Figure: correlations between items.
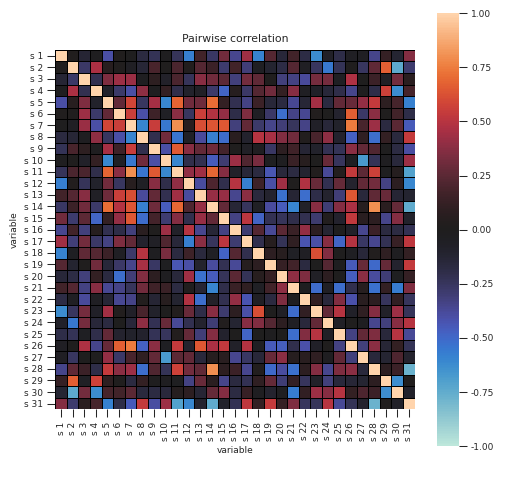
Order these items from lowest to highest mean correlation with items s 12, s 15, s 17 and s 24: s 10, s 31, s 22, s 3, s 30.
s 22, s 10, s 31, s 3, s 30
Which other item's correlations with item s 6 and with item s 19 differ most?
s 26
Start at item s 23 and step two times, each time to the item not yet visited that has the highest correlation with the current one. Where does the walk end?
s 8
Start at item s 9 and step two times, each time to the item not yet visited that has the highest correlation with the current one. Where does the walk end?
s 7
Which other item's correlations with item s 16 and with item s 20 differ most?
s 27
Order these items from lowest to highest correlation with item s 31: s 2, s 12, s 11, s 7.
s 11, s 12, s 7, s 2
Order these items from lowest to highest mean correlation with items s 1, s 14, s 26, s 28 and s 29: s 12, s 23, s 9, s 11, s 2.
s 12, s 23, s 9, s 2, s 11
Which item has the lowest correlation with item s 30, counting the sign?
s 2
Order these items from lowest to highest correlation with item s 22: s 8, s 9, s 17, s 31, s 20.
s 17, s 31, s 9, s 8, s 20
